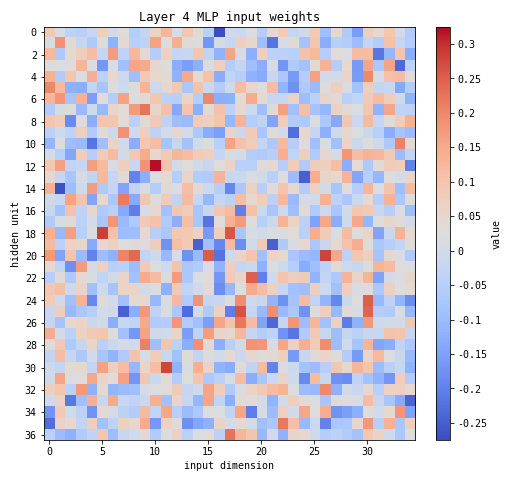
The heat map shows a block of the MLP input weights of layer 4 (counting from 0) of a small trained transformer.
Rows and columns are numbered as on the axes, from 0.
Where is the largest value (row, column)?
12, 10
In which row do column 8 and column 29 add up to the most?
20
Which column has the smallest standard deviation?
9
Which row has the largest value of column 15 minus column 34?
33
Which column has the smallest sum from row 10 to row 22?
8
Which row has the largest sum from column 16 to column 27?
28
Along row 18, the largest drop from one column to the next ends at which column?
18
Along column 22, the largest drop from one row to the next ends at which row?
36
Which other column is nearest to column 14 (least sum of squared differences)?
11
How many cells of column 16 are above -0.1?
25
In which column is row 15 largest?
7
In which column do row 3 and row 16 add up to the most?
30
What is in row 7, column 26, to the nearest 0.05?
-0.1
